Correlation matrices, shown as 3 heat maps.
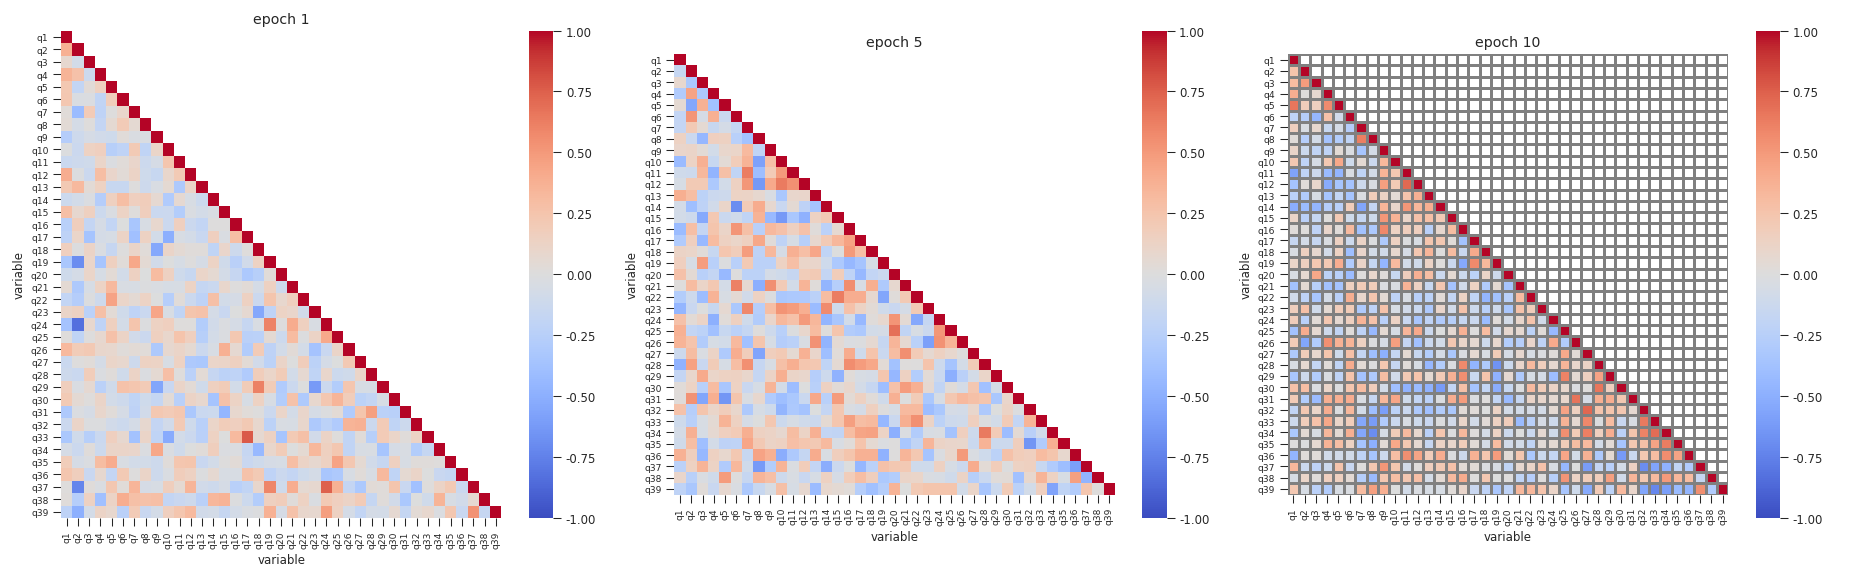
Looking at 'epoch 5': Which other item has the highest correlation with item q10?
q12
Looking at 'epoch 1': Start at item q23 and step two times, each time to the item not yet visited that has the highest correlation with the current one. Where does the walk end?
q34
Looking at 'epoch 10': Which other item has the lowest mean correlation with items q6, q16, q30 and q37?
q19
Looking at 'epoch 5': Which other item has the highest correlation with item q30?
q21
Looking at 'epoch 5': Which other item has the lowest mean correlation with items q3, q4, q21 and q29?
q25
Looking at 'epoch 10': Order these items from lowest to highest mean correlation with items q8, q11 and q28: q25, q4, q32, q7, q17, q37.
q4, q17, q32, q37, q25, q7
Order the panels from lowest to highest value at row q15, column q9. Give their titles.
epoch 5, epoch 1, epoch 10
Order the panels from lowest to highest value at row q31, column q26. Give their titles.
epoch 1, epoch 5, epoch 10
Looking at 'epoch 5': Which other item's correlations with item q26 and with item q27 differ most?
q8
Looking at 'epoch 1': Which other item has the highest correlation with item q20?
q9
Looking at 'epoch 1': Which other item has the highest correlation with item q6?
q38
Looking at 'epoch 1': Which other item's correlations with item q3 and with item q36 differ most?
q17
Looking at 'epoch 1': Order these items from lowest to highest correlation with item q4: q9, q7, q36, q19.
q19, q7, q9, q36
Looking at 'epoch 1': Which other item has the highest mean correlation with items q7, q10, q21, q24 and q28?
q37
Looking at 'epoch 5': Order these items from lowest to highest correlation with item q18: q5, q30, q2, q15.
q30, q15, q2, q5
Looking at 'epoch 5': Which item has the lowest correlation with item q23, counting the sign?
q26
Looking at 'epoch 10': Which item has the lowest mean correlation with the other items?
q8
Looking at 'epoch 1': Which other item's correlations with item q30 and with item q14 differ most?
q22
